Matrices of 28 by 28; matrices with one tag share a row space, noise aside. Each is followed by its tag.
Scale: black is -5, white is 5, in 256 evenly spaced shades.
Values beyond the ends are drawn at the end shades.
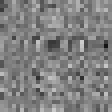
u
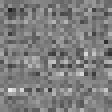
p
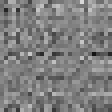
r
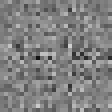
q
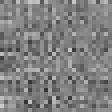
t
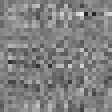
p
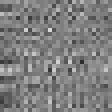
t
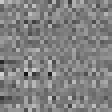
t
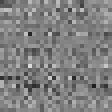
t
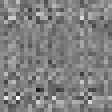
r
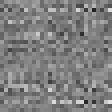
p
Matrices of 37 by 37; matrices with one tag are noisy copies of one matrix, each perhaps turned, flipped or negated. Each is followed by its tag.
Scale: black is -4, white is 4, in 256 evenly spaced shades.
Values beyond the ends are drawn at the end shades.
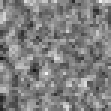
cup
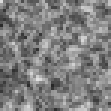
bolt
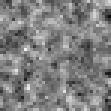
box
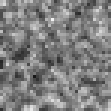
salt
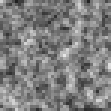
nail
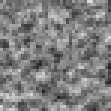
cup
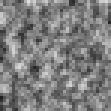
cup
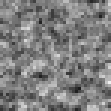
cup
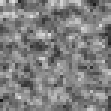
cup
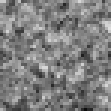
bolt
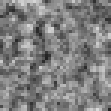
nail
